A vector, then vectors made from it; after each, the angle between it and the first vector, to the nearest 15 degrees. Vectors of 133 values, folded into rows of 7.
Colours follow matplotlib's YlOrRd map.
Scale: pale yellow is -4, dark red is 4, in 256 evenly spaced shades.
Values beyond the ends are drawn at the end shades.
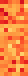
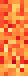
60 degrees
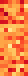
15 degrees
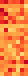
15 degrees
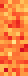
90 degrees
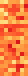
165 degrees
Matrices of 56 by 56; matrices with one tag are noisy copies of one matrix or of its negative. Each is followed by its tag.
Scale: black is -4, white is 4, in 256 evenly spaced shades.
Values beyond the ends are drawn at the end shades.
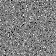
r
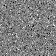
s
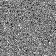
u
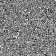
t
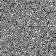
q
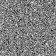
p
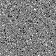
p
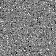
u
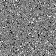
s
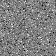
u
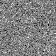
q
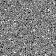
t
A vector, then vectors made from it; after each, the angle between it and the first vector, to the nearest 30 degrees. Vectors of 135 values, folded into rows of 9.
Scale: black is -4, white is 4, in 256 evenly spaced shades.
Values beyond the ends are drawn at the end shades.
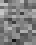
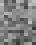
60 degrees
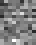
150 degrees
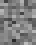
30 degrees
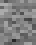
30 degrees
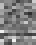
90 degrees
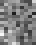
90 degrees
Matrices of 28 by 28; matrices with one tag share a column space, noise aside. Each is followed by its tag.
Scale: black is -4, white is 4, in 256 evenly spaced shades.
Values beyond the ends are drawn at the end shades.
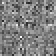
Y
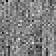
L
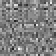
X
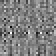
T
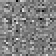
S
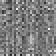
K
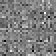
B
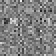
S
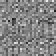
S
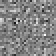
S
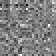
X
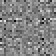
S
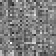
L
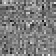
Y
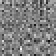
X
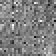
Y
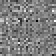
S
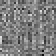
K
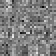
T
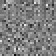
X
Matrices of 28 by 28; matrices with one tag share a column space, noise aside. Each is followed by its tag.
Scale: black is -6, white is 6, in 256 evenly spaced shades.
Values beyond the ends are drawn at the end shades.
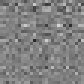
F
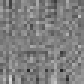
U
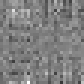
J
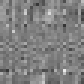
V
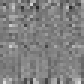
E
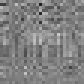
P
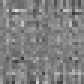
J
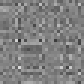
F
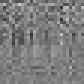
P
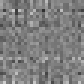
J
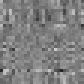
V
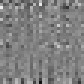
E
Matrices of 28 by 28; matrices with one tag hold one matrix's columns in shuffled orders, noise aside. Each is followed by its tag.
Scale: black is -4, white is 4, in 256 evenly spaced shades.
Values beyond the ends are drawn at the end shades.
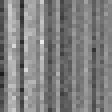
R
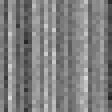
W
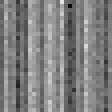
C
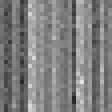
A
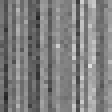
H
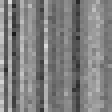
C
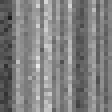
H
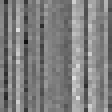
W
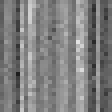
R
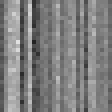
R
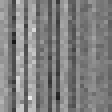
W
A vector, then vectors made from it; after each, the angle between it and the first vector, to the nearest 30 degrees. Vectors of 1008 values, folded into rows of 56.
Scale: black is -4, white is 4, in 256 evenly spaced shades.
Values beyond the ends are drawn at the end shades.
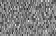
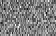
30 degrees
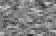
90 degrees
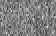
120 degrees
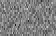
150 degrees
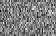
90 degrees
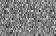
90 degrees
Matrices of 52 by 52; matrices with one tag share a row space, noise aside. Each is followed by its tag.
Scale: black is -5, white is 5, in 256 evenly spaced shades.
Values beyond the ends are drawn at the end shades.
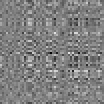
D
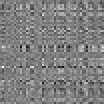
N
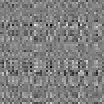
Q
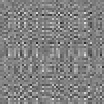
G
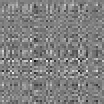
Q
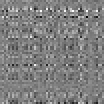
Q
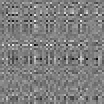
Q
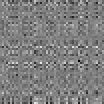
Q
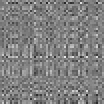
Q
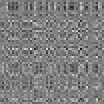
Q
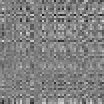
N
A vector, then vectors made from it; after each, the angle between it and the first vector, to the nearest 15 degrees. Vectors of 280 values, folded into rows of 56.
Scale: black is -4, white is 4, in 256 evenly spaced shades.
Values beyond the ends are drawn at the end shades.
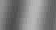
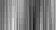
150 degrees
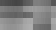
75 degrees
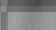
105 degrees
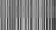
75 degrees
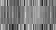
60 degrees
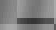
120 degrees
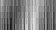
30 degrees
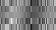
135 degrees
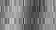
150 degrees
